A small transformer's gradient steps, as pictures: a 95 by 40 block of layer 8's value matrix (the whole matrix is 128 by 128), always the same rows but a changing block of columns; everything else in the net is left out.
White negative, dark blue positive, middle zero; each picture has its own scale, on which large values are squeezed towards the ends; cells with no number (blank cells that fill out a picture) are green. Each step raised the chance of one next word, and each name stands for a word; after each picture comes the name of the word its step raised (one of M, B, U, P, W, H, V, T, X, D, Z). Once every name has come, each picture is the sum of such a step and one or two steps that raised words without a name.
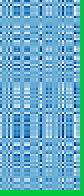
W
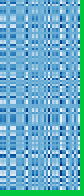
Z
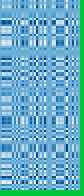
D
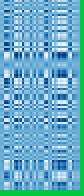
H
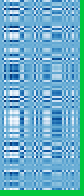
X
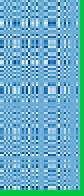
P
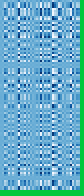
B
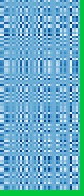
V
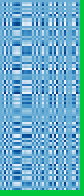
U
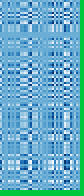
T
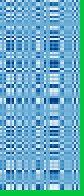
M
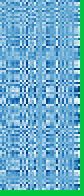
M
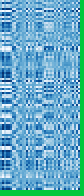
H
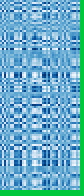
H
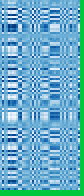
T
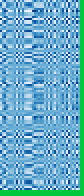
B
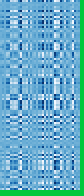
H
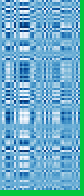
X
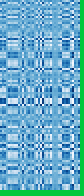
M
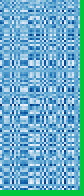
V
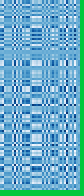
V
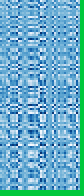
W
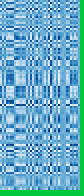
X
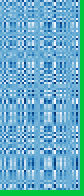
M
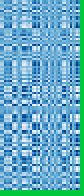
V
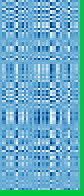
X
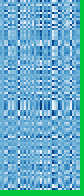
U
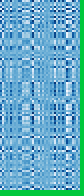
X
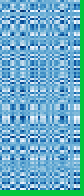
V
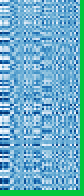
W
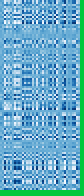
T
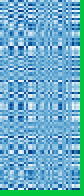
U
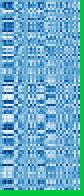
B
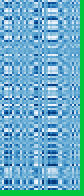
B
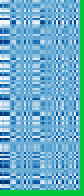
D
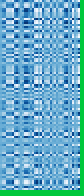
B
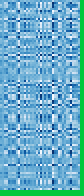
B
